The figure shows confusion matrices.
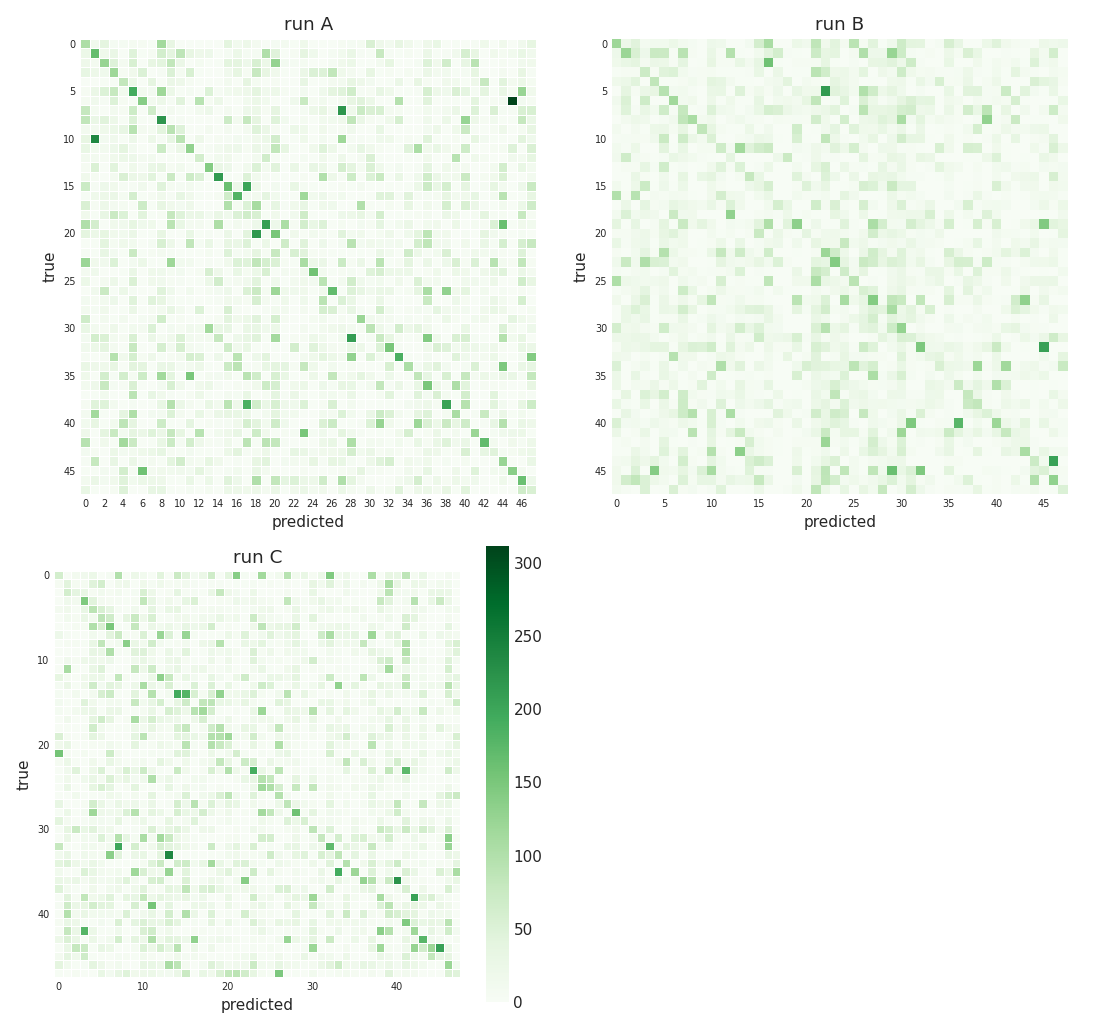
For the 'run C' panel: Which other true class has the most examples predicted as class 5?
8
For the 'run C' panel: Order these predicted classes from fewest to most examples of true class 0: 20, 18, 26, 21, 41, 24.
26, 20, 18, 41, 24, 21
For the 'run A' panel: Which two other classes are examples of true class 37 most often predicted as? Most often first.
5, 40
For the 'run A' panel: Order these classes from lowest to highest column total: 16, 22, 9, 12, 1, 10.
22, 12, 10, 16, 1, 9
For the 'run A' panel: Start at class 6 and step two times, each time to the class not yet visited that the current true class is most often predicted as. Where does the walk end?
4
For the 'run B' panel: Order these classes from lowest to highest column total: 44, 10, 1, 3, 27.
44, 1, 3, 10, 27
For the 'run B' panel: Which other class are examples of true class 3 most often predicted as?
21
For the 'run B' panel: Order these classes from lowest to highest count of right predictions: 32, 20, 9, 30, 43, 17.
20, 17, 9, 43, 30, 32
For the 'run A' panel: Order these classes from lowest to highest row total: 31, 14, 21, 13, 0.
0, 13, 21, 14, 31
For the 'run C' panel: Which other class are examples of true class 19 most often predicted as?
20
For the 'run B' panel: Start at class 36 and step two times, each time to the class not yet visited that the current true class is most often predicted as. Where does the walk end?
31
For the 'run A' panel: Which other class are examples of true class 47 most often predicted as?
46
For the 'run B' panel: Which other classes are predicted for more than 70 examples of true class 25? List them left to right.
0, 16, 21
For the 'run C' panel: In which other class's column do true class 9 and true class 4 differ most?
41
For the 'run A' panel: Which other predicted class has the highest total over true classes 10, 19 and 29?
1
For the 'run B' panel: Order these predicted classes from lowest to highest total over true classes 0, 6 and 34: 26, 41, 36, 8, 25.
8, 36, 26, 41, 25
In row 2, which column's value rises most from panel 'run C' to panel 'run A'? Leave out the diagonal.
20
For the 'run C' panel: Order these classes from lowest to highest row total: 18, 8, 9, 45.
45, 9, 18, 8
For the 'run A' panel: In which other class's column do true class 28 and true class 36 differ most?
39
